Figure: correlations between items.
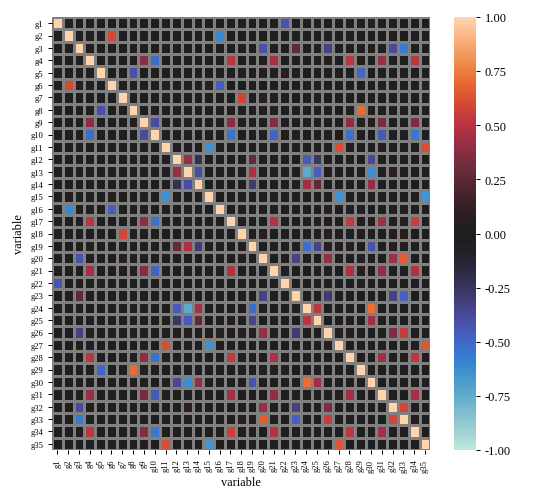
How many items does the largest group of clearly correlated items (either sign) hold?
8
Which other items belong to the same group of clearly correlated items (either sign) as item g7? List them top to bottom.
g18
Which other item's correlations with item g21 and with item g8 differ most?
g29
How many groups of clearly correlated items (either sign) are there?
8
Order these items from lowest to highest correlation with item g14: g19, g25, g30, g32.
g19, g32, g25, g30
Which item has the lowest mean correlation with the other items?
g10
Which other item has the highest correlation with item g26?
g33
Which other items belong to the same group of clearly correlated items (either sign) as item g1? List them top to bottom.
g22
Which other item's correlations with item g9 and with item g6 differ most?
g2
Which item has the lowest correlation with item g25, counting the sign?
g13
